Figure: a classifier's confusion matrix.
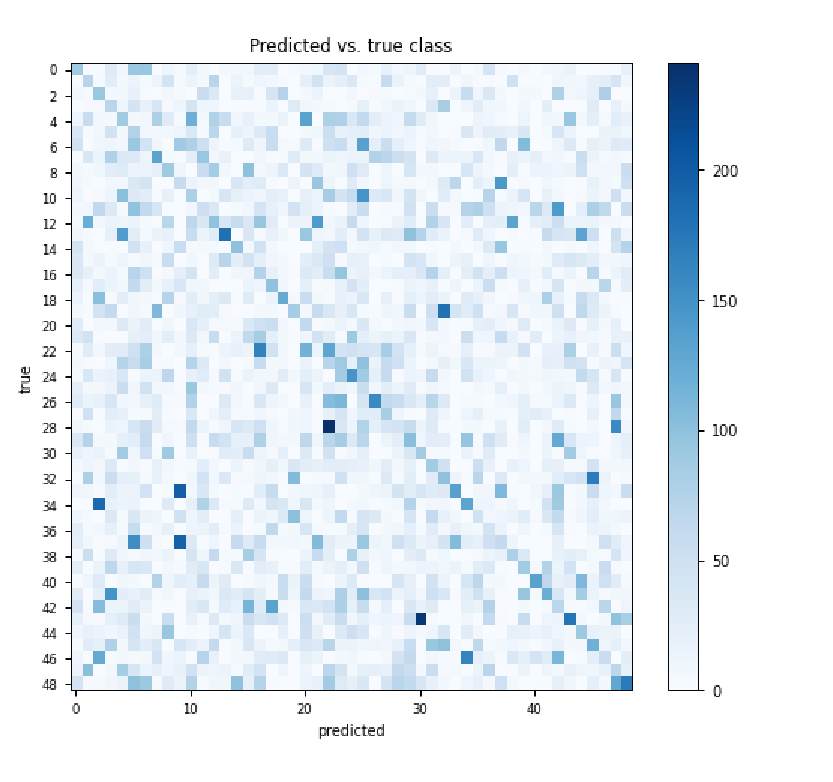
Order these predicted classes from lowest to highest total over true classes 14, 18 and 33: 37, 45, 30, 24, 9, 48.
24, 30, 45, 48, 37, 9
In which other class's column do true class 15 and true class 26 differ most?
23
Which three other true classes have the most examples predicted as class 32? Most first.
19, 45, 3
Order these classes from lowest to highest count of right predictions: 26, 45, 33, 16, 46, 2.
46, 16, 2, 45, 33, 26
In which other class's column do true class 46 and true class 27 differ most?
34
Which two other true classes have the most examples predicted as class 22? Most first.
28, 26
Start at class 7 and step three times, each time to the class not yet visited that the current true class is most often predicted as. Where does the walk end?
17
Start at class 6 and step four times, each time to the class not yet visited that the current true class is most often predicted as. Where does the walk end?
20
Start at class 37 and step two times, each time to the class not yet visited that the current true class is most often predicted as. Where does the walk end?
21
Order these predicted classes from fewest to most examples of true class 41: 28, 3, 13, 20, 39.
28, 13, 20, 39, 3
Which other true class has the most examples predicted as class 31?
45
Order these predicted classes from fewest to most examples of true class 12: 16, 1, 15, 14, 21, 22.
22, 15, 14, 16, 1, 21
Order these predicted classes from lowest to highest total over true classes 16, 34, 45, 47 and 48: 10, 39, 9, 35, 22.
39, 9, 35, 10, 22
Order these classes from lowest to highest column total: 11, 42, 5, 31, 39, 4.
39, 11, 4, 31, 42, 5
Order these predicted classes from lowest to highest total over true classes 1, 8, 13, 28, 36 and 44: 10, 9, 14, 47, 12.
9, 14, 10, 12, 47
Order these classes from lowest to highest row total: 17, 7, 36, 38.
36, 17, 38, 7
